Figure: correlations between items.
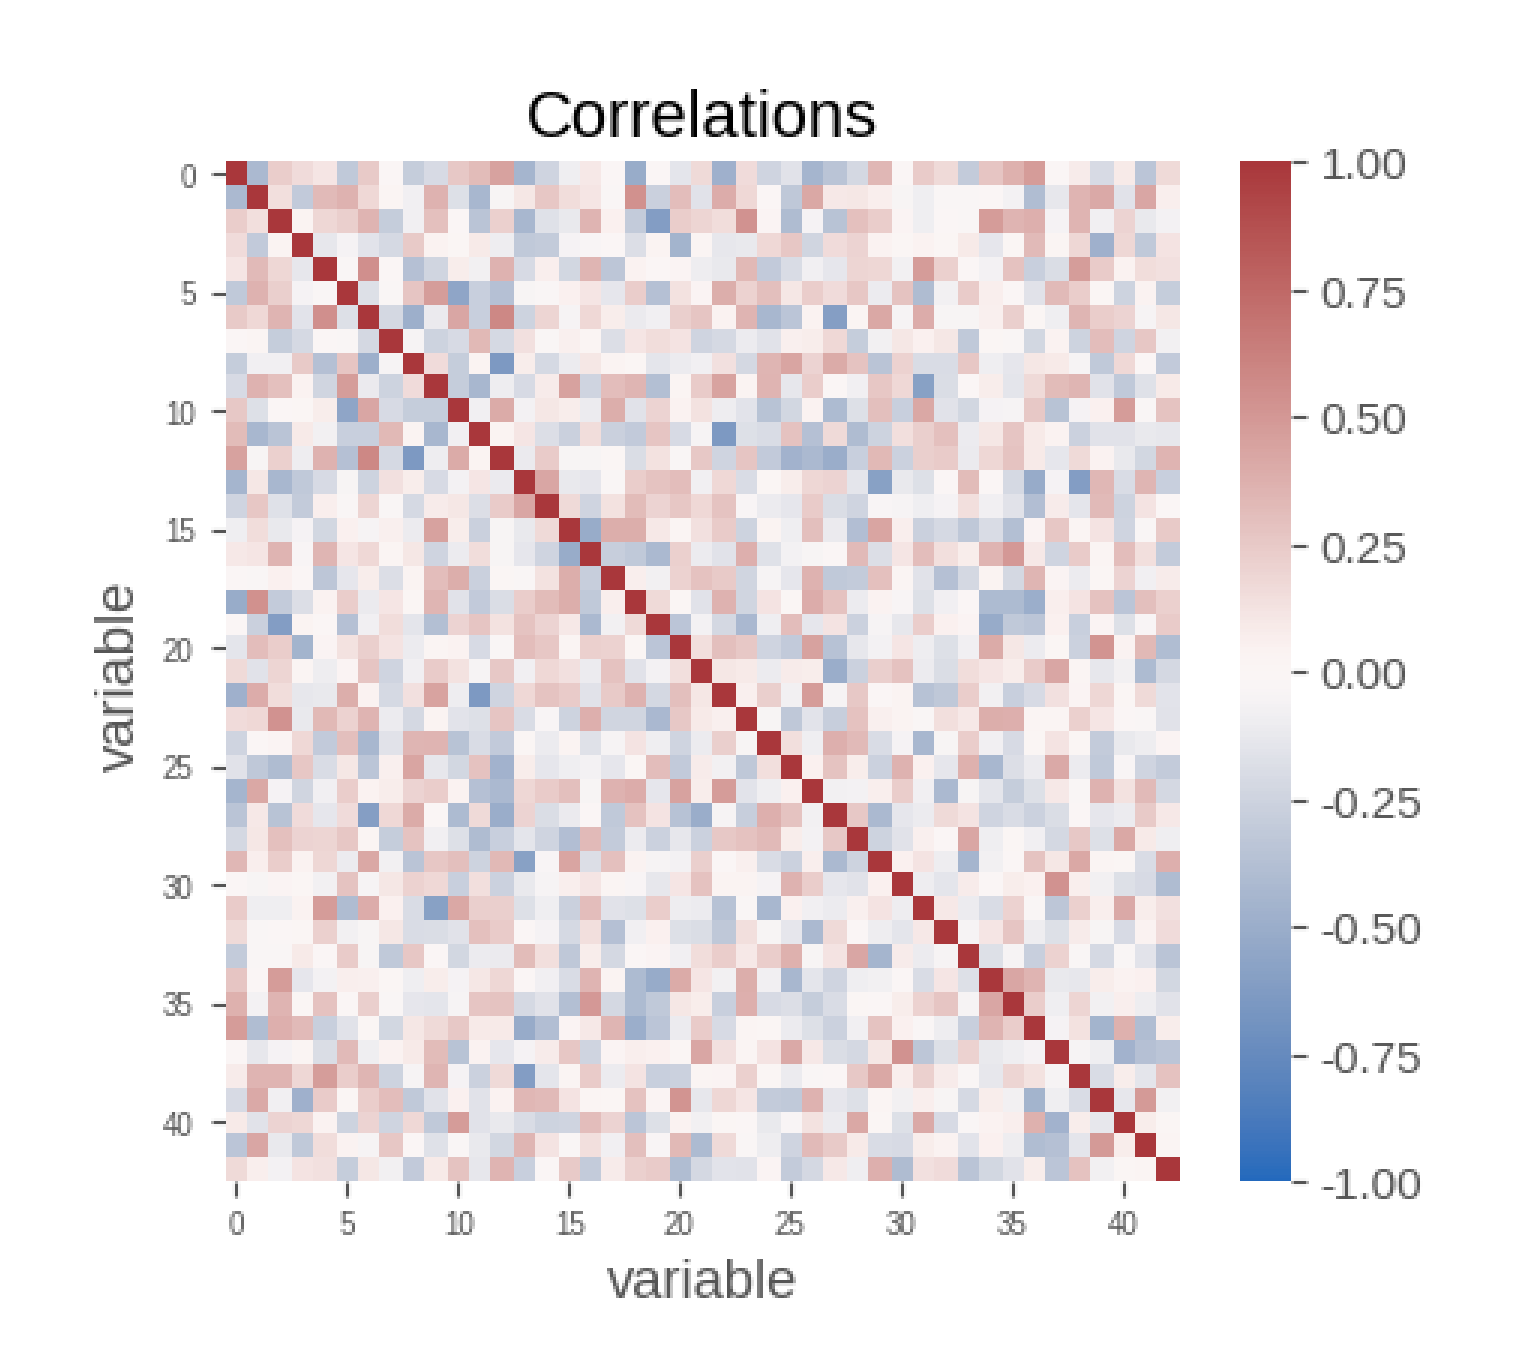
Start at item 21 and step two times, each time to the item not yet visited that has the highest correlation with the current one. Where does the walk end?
30
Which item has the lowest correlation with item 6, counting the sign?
27
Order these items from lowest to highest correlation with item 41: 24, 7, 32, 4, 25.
25, 24, 32, 4, 7
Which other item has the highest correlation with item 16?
35
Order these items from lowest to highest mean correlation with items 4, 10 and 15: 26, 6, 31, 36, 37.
37, 36, 26, 31, 6
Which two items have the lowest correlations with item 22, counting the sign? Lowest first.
11, 0
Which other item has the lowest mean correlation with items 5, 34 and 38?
19
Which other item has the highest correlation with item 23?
2
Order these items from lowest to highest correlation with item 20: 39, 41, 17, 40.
40, 17, 41, 39
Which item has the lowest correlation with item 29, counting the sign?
13
